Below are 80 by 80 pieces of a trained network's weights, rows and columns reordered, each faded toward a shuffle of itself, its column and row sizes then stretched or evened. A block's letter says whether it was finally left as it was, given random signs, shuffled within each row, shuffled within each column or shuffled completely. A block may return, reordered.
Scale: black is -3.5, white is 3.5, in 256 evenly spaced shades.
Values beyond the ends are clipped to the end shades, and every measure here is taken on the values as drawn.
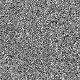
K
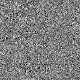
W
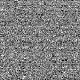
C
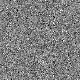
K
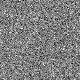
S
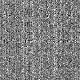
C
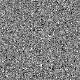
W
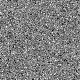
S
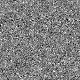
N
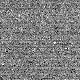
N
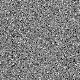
K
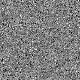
K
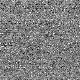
N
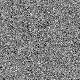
K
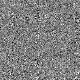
W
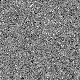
S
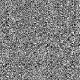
C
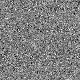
N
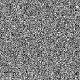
C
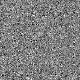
W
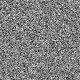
S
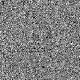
C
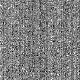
C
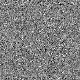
W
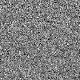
W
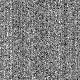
K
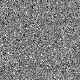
K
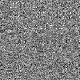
C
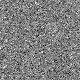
S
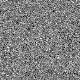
N
